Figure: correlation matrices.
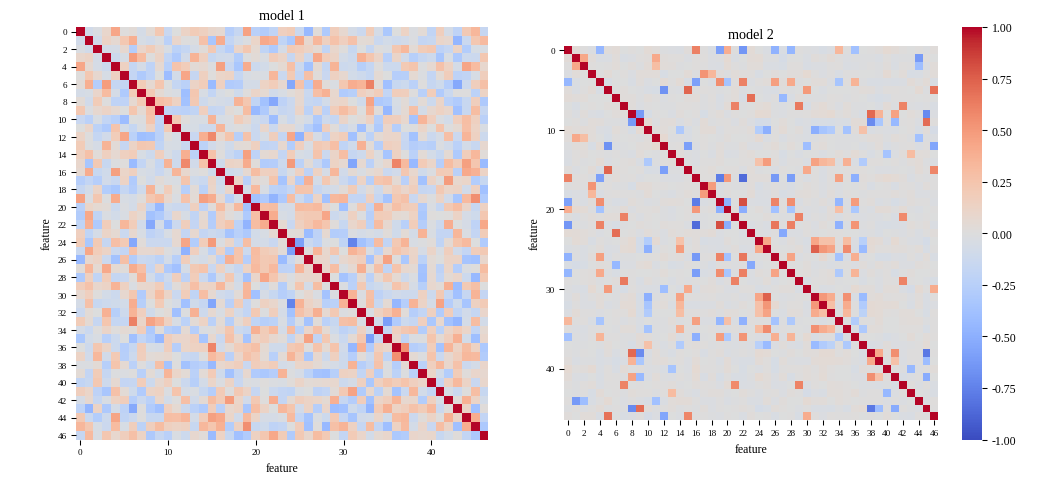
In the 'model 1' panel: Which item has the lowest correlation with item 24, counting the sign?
31
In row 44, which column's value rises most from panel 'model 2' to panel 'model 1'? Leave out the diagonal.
11
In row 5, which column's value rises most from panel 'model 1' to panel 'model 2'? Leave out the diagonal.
15
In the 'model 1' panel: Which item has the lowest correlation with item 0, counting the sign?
26
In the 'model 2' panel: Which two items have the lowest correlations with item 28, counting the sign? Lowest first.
16, 0
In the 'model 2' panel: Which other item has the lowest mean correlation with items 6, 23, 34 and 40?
27
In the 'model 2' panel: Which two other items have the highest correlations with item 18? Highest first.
17, 3
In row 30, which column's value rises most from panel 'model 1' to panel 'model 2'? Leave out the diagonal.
46
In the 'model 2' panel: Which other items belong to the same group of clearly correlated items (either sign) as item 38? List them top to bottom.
8, 9, 39, 41, 45
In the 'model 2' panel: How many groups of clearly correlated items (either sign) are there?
9
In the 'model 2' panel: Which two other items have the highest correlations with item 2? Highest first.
1, 11
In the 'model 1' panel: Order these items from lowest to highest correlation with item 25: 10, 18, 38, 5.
5, 10, 38, 18
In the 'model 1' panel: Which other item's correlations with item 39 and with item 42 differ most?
17
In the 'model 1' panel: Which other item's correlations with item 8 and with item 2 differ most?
33
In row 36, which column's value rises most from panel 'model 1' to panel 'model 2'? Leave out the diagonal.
22
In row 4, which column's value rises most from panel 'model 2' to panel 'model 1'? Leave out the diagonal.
16
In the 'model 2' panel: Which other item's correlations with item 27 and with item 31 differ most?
25
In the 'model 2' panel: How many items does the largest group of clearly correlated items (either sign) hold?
10
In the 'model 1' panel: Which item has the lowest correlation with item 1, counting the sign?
43
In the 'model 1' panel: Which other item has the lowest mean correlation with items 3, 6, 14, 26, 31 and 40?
24
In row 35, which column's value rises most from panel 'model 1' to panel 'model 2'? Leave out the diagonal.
33
